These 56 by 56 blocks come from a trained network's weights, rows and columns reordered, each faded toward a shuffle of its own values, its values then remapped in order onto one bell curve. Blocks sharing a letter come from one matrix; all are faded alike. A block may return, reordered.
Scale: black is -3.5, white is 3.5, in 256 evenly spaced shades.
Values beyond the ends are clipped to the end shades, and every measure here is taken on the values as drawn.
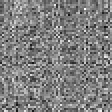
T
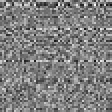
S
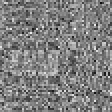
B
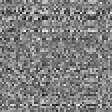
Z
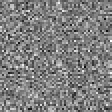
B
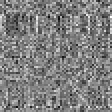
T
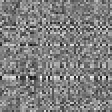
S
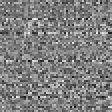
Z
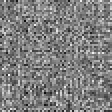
T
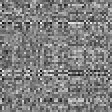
S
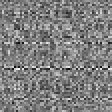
S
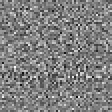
B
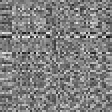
S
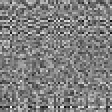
S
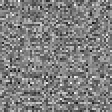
B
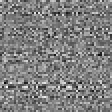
Z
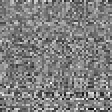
Z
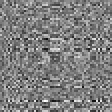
S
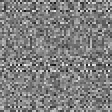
S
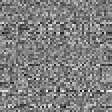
Z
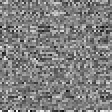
Z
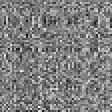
T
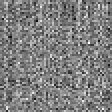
T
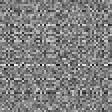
S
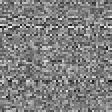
Z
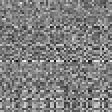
S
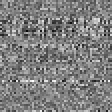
Z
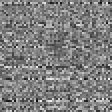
Z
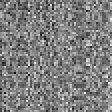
T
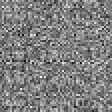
T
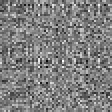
T
